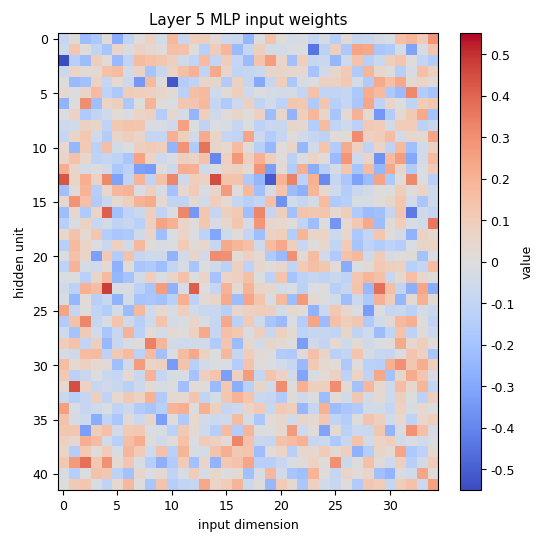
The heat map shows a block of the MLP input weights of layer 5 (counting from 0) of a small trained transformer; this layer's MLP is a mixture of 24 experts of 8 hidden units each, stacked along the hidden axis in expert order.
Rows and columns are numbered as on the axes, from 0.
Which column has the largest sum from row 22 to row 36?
17
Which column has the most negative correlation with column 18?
29
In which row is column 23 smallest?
1
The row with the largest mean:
37
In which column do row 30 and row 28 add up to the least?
22
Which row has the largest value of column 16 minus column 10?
4
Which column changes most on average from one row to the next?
32
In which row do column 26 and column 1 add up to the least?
24
